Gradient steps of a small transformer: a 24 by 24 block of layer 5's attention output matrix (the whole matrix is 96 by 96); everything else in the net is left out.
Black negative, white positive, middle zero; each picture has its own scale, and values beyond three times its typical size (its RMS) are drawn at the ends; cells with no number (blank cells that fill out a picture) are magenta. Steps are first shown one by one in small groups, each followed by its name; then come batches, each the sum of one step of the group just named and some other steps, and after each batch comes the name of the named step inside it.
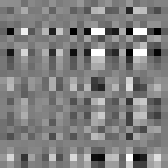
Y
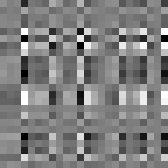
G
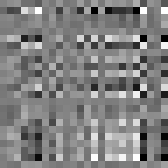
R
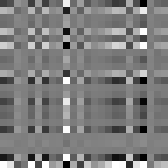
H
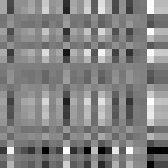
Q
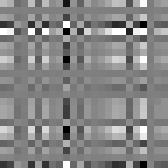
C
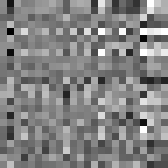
Q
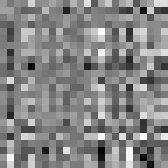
Q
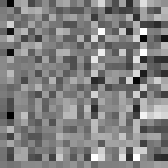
R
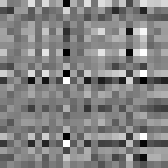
Y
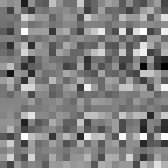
Y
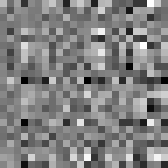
Y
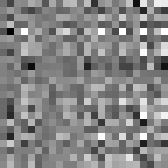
G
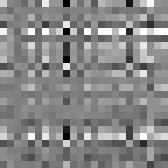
C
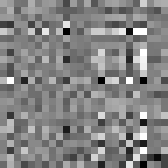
C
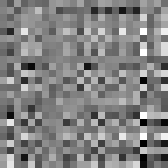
R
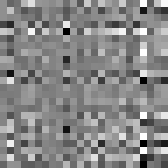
C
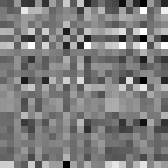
H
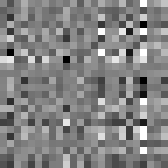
C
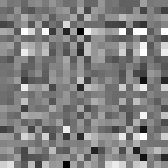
H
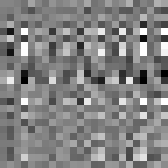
G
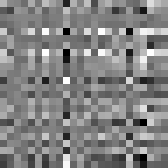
C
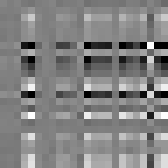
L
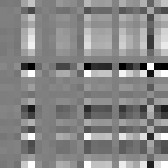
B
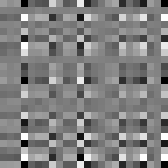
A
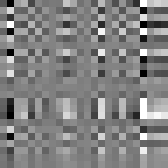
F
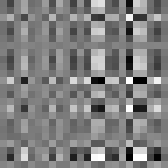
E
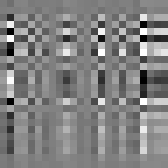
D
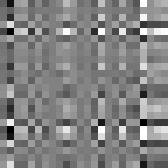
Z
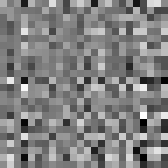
A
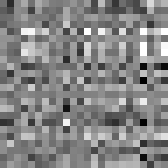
B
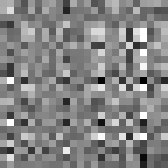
E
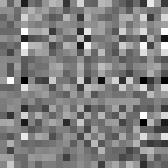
A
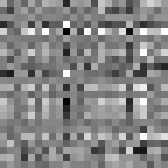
L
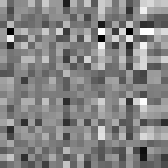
Z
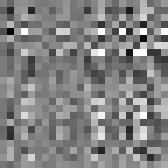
Z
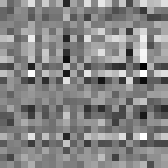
B
